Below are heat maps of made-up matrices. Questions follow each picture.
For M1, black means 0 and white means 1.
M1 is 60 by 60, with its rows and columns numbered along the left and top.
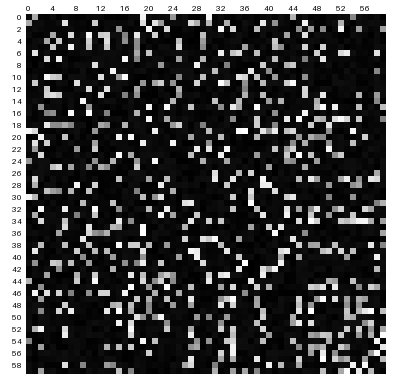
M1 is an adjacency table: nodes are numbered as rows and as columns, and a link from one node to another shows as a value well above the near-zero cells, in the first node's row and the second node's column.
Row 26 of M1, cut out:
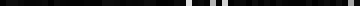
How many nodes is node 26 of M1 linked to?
4
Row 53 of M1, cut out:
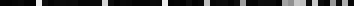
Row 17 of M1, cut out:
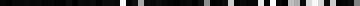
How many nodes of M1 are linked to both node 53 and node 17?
6
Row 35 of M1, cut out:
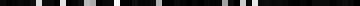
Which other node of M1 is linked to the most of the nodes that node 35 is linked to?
node 58
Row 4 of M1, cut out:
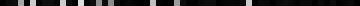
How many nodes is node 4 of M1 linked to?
9
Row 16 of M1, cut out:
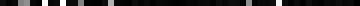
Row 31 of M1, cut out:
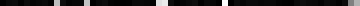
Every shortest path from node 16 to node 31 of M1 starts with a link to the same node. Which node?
node 13
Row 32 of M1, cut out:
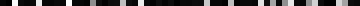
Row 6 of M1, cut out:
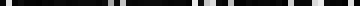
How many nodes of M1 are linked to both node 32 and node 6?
5
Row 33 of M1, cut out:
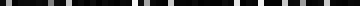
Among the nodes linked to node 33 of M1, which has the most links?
node 47
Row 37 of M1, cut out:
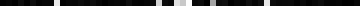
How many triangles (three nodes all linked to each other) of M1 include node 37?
4
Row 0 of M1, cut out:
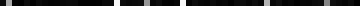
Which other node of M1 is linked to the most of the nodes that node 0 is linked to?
node 21
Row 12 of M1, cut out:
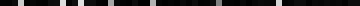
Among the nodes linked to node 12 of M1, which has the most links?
node 18
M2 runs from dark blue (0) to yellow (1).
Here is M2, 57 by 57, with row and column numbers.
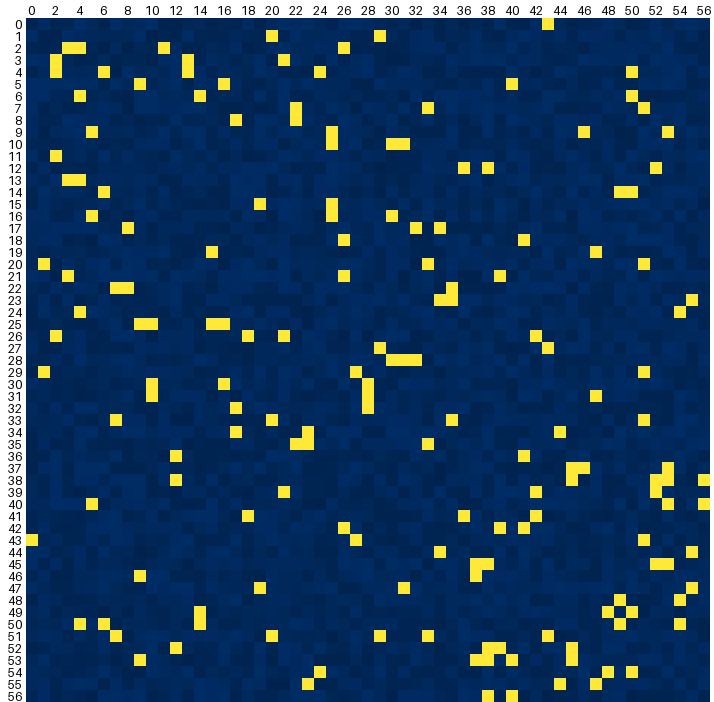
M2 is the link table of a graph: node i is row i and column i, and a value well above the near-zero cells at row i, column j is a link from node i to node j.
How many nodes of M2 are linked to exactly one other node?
2
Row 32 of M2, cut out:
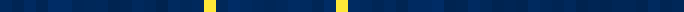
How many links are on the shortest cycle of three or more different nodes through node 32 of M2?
8
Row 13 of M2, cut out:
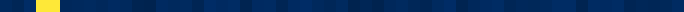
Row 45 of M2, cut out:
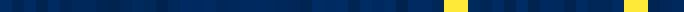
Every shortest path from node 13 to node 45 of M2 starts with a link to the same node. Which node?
node 3
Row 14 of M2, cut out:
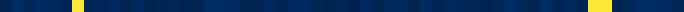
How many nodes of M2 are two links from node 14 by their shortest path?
3
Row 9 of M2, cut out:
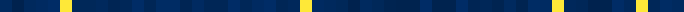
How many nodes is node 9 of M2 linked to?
4
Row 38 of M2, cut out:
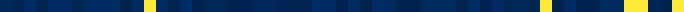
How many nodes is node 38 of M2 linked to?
5
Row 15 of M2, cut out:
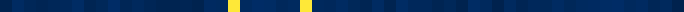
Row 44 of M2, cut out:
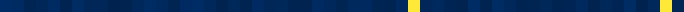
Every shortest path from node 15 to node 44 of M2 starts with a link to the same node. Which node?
node 19
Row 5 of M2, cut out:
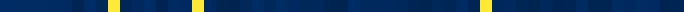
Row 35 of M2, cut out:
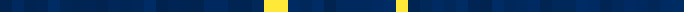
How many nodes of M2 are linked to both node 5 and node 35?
0
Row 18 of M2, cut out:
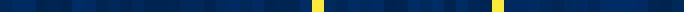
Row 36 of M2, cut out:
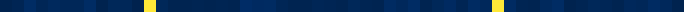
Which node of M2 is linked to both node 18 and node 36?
node 41
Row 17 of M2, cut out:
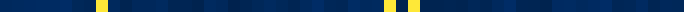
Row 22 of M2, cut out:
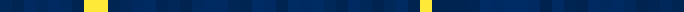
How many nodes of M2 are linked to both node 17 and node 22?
1
